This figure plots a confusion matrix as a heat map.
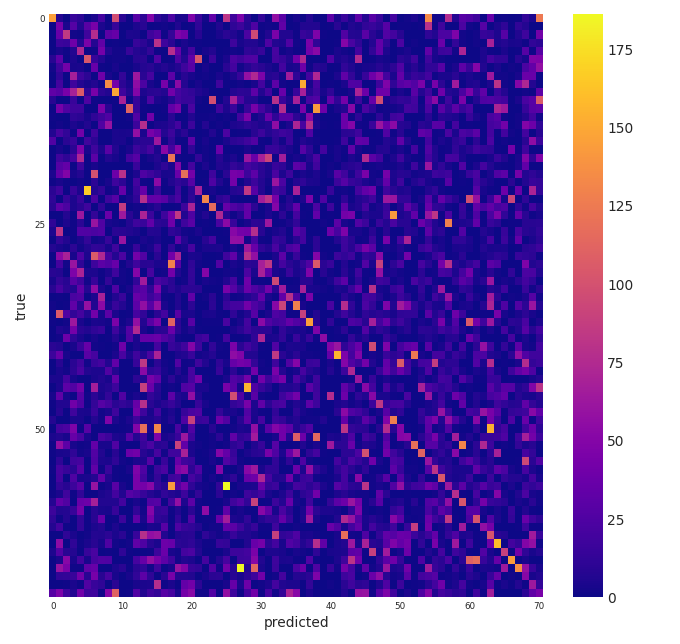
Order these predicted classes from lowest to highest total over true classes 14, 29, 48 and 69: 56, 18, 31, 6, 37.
31, 37, 18, 56, 6
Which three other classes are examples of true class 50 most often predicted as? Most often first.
63, 15, 13
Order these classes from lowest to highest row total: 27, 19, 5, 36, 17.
27, 36, 5, 17, 19
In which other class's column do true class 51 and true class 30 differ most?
17
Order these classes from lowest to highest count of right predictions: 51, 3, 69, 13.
3, 51, 69, 13
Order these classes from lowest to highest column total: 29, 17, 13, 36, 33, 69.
36, 33, 69, 17, 13, 29
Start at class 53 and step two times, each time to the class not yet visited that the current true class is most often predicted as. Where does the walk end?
28
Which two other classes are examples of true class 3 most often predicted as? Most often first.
15, 63
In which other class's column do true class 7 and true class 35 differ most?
33
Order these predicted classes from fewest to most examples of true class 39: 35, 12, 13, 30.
12, 35, 13, 30
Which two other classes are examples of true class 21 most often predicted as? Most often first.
5, 28
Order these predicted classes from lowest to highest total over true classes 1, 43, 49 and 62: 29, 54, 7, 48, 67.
7, 67, 29, 48, 54
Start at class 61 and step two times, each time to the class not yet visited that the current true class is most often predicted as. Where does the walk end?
25
